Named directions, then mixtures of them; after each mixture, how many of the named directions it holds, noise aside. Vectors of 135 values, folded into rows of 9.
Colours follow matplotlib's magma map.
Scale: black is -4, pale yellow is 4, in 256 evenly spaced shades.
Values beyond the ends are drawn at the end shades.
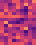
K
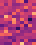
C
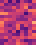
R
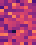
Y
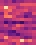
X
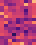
three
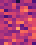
four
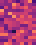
one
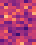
three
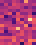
one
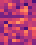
one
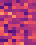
three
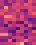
four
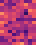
three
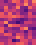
one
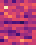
one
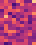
two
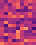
three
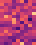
one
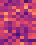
two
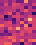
one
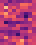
two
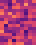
three
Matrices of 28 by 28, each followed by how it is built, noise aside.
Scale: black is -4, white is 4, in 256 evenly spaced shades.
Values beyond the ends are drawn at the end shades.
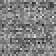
blocks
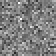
noise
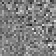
upper triangular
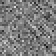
Toeplitz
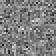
noise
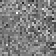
upper triangular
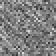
Toeplitz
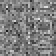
blocks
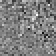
upper triangular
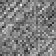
Hankel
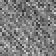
Toeplitz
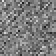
Hankel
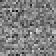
blocks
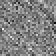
Toeplitz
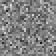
noise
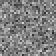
noise
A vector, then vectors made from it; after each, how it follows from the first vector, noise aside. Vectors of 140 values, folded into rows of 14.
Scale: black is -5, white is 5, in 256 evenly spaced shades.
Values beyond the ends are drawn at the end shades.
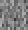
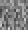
copied.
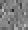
reversed, partly zeroed.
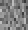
sign-scrambled.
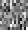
wrapped around, negated, scaled up.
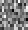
reversed, scaled up.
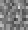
sign-scrambled.
